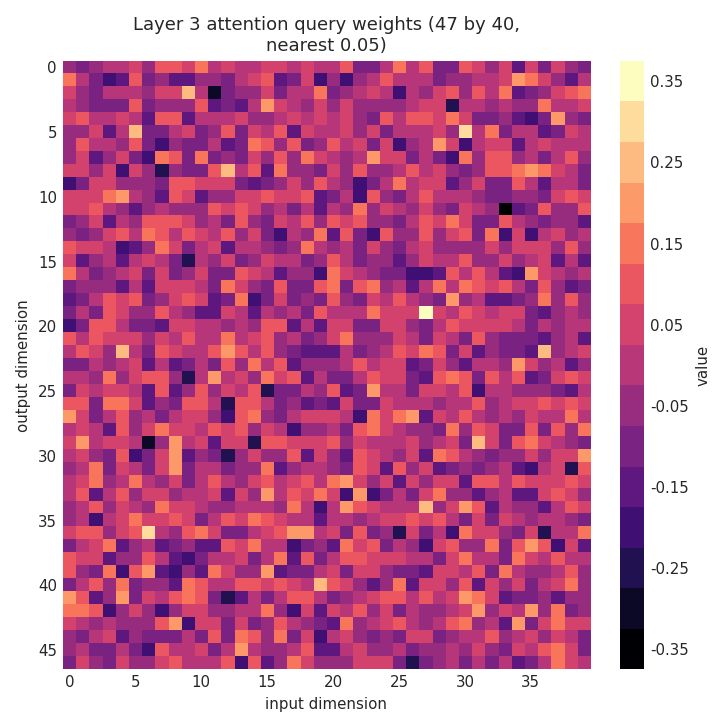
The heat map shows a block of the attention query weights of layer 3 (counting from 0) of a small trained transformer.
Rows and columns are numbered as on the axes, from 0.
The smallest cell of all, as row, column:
11, 33
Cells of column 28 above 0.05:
7
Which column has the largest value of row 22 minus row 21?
36
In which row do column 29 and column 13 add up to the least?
3
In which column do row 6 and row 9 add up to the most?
28
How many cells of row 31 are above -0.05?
19
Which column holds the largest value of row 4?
37
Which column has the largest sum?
30
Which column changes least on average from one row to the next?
24
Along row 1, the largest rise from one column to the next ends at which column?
5
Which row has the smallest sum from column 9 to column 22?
1
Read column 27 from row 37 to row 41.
-0.2 0 -0.15 0.05 0.1
